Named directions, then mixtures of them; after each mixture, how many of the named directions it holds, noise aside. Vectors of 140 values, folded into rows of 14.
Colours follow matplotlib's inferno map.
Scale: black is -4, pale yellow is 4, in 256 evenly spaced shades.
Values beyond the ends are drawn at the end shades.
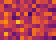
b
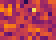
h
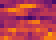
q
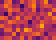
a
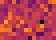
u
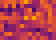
two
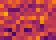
four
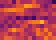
two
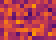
four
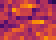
three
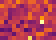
two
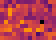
three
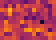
three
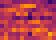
two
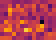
four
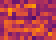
four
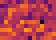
two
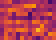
three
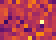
one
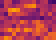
two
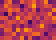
one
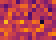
three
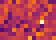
one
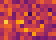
four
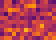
two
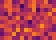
one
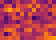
three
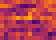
two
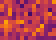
four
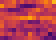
one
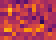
four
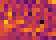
three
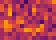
four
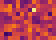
two
